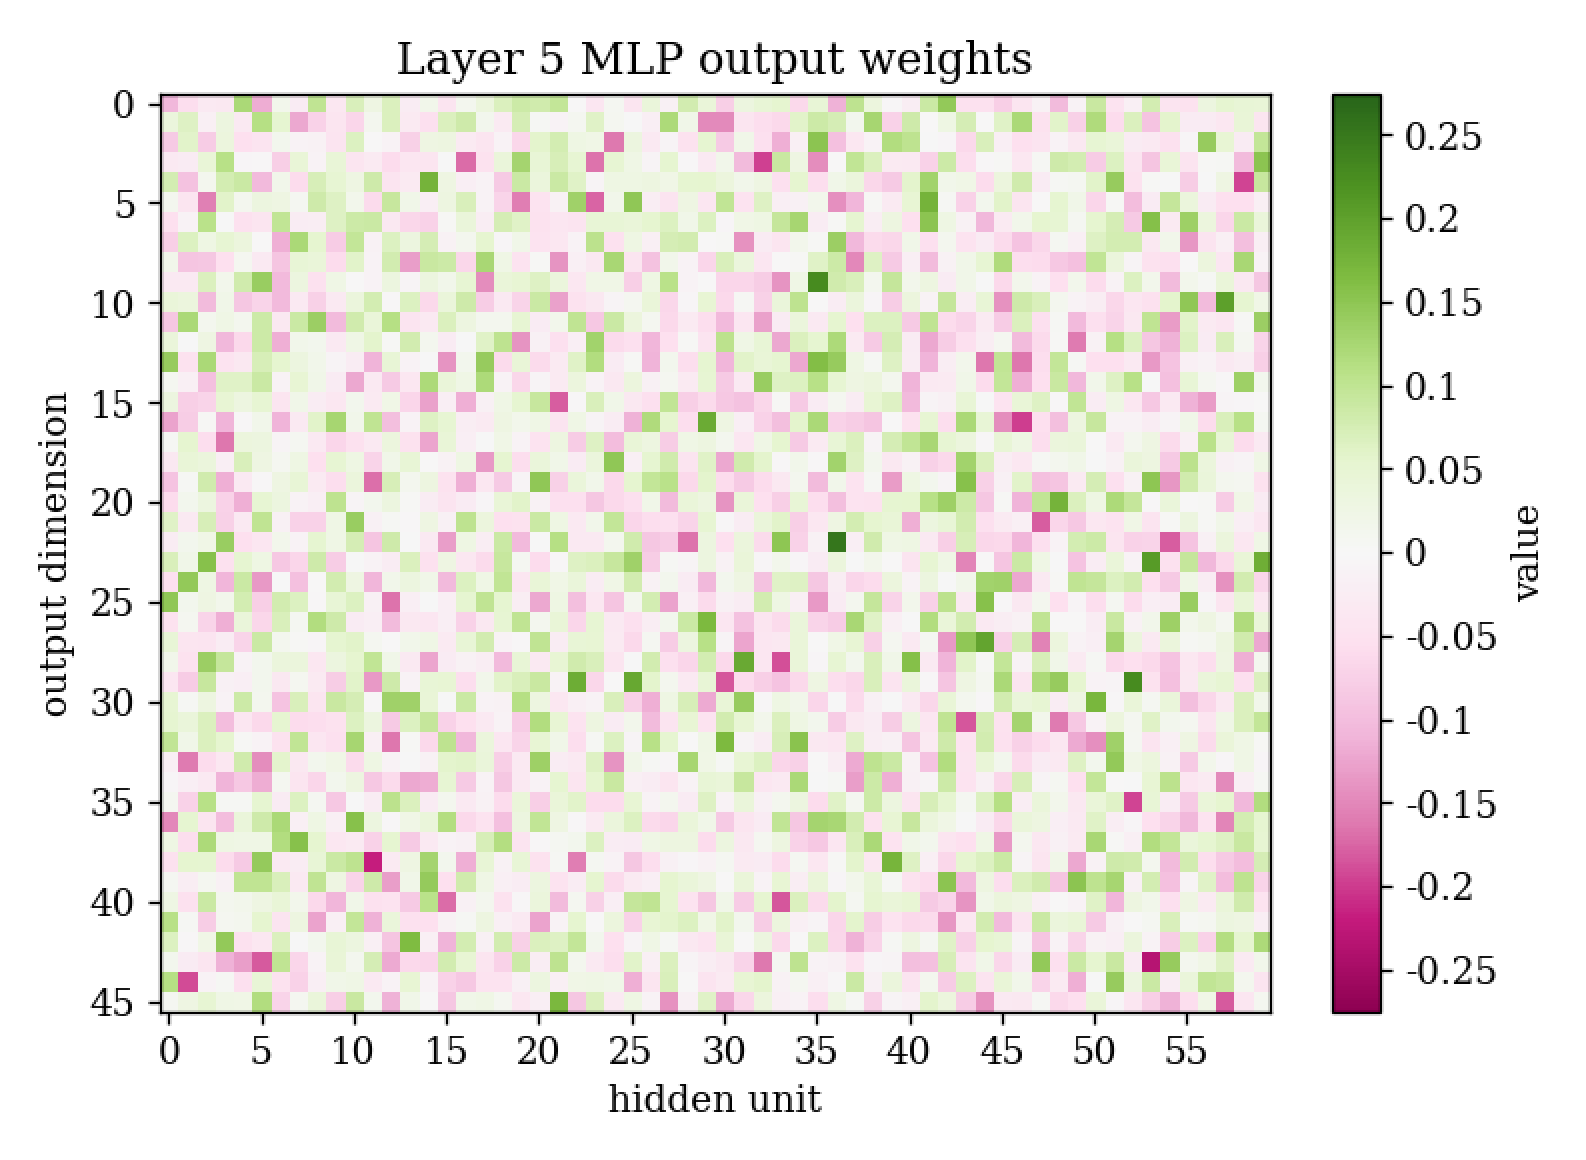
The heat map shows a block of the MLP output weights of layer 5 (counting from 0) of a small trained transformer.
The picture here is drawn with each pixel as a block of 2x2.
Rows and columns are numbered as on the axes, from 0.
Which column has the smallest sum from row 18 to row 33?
35
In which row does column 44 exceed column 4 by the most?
27
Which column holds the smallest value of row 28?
33
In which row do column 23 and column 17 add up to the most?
13
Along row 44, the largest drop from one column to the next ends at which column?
1
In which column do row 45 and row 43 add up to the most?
21
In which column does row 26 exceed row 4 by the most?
58
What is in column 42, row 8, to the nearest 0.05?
0
